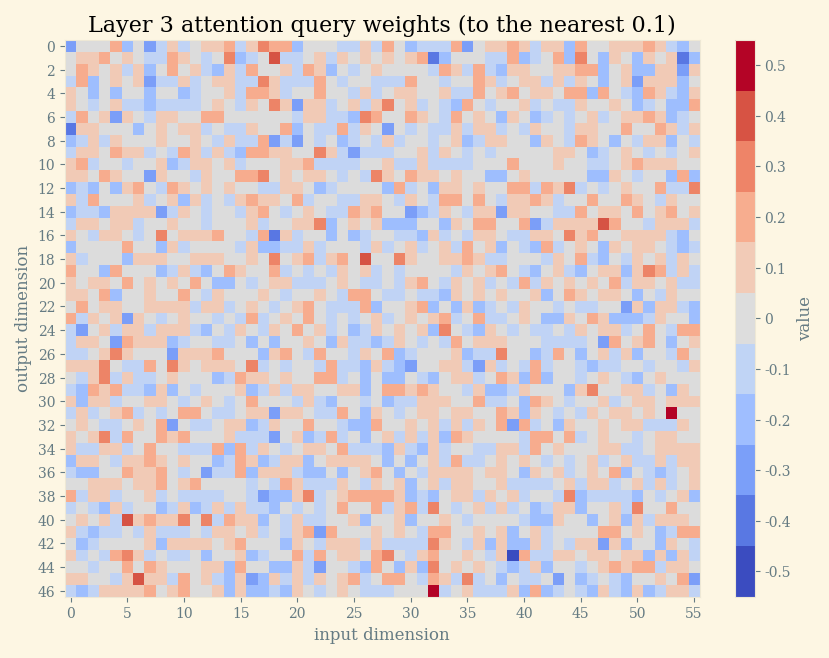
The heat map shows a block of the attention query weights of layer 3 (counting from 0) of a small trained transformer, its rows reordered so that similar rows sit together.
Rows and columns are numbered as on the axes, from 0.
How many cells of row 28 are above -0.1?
38
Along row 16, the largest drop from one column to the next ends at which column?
18
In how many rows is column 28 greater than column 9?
15
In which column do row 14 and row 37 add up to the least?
30
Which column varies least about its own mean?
11
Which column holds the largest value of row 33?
3
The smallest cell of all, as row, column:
43, 39
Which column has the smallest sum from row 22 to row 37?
26
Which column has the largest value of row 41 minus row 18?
47
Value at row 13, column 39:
0.1
